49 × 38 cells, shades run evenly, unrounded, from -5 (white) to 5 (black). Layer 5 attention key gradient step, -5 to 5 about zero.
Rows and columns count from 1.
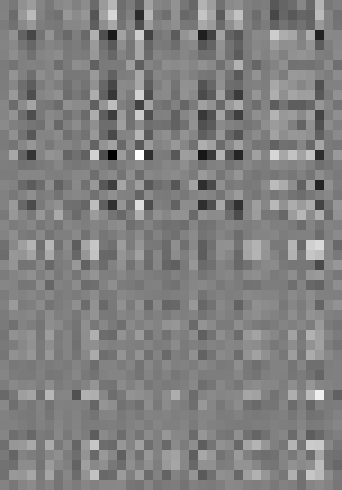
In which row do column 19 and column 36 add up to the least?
40
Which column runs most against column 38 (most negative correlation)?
10
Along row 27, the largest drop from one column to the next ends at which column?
37
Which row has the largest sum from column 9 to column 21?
19
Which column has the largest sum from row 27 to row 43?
23
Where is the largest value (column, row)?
13, 16
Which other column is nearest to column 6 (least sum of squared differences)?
28
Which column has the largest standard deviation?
36
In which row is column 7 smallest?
22
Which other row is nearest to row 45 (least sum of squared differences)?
26
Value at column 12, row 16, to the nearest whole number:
2
